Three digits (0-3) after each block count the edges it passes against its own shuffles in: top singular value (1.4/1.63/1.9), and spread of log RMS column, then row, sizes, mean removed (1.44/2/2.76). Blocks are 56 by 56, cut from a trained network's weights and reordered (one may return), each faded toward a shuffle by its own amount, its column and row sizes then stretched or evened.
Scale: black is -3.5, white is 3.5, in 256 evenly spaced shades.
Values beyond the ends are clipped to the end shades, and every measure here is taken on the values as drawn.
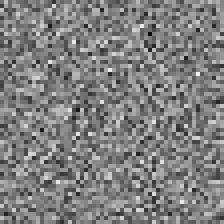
1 0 0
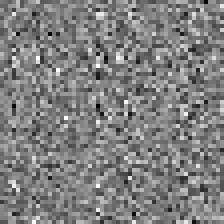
2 2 0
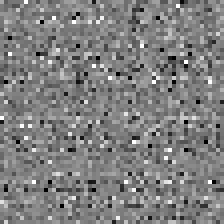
0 0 2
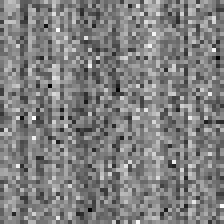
3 0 0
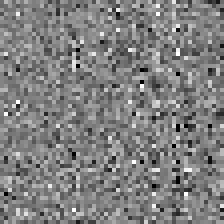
0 2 1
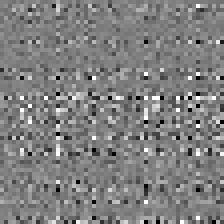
3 2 3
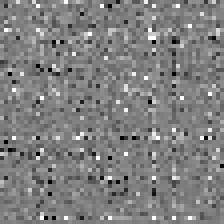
0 1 2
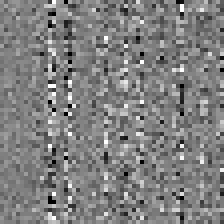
0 3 0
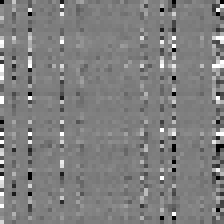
3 3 1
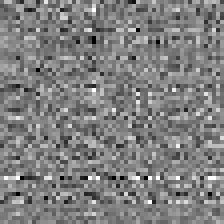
3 1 3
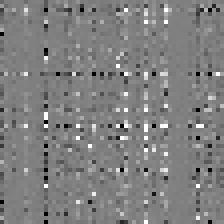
2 3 2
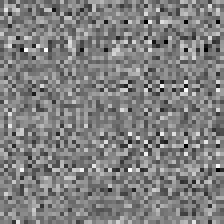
3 1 2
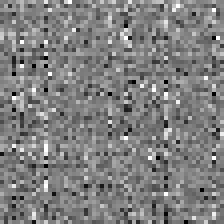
0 2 0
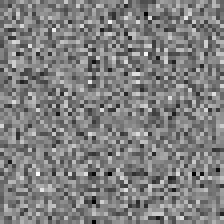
2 0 1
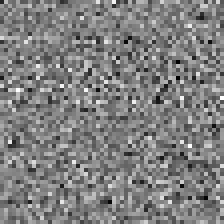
0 0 2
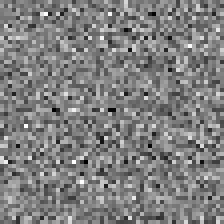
0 0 2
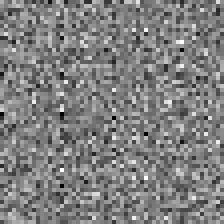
2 2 0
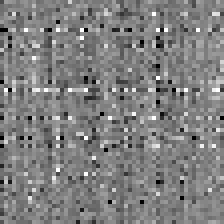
2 1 2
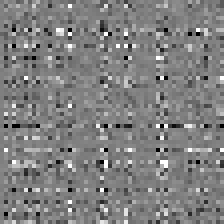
2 3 3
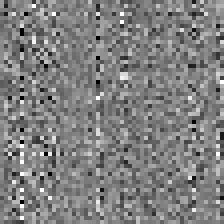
1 3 1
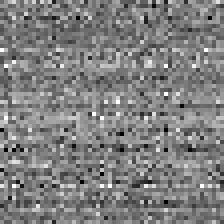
2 0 2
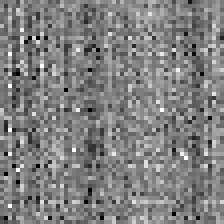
3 1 1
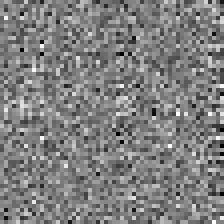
2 2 0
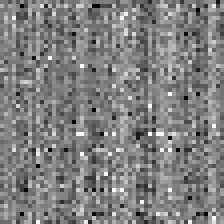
3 1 1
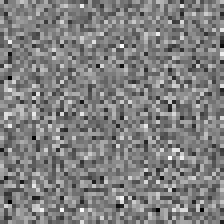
2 2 1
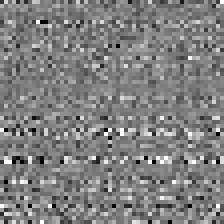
2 0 3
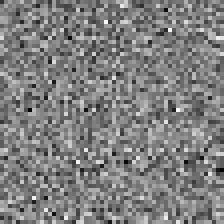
1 0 1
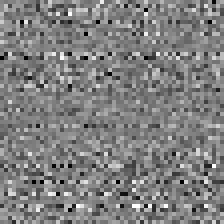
1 0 3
